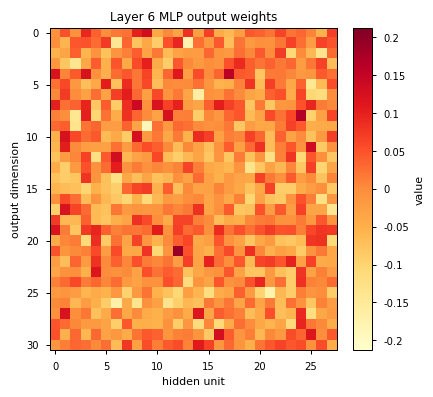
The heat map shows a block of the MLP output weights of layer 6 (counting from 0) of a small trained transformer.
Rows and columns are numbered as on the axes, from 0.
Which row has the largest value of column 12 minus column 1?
21
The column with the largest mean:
24
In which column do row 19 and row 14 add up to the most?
3
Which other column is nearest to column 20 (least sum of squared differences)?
22
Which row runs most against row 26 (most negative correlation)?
13
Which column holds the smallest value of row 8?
2
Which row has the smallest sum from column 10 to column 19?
25
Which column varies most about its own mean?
6
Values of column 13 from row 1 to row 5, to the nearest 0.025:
-0.175 -0.025 0 -0.025 0
